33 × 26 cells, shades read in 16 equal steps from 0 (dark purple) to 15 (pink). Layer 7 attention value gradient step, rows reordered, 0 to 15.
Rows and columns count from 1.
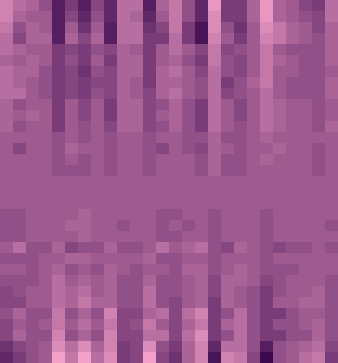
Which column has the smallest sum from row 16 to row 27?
21
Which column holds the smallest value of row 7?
7
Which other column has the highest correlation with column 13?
2
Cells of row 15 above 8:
2
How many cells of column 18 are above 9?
2
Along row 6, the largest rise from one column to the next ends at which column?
17
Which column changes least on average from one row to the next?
20
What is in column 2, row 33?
5
